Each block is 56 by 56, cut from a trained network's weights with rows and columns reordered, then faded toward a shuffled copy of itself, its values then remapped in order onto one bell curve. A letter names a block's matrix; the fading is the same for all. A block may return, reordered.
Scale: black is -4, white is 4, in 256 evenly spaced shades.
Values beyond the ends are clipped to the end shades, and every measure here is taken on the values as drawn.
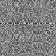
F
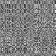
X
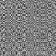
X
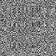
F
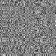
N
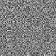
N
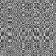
X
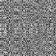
F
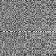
F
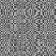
X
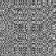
X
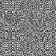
F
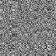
N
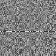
F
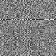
F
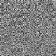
N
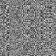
F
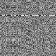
F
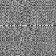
F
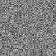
N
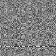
F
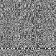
F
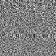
N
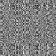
X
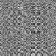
X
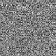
N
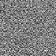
N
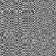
X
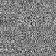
N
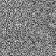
N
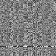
F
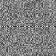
F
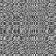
X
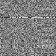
F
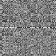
F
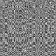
X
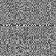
F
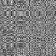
X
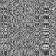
X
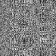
F
